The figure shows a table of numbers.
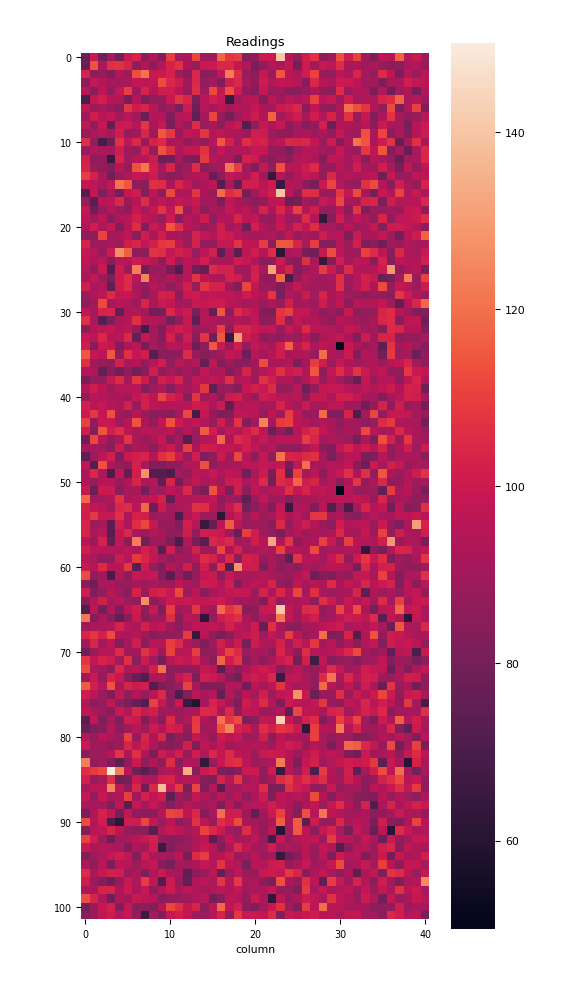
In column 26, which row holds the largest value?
48
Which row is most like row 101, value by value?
32
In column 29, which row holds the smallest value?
53
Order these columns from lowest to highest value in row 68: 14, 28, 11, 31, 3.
11, 14, 31, 3, 28
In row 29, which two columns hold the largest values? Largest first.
40, 2
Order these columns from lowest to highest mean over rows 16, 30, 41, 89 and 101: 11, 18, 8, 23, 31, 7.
7, 8, 31, 11, 18, 23
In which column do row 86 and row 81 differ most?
9
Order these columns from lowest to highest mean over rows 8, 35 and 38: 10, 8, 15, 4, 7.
8, 10, 15, 4, 7
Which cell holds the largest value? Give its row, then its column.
84, 3
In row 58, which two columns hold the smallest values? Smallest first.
33, 9
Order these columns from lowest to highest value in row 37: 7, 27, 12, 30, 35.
7, 12, 35, 30, 27
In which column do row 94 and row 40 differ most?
23
